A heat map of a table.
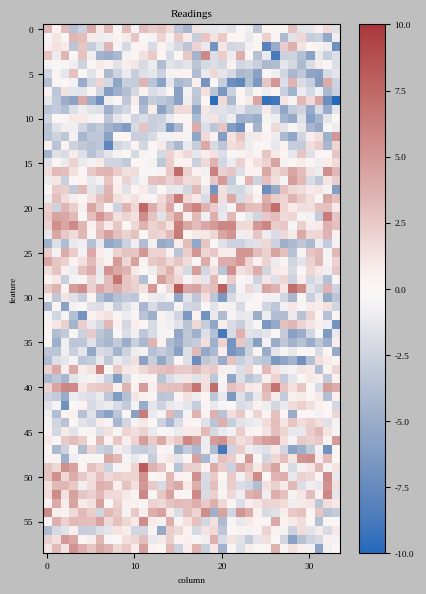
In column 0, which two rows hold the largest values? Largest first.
54, 26
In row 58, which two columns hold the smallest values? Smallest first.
31, 20
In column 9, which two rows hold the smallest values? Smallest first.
11, 35
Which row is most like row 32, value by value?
4
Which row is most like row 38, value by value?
53
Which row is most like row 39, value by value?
41
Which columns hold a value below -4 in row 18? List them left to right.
19, 25, 26, 33
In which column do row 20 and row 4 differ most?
26
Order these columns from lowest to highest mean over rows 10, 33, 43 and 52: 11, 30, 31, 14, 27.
31, 30, 27, 14, 11
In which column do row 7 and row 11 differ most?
20
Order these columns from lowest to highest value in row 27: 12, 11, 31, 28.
28, 12, 11, 31
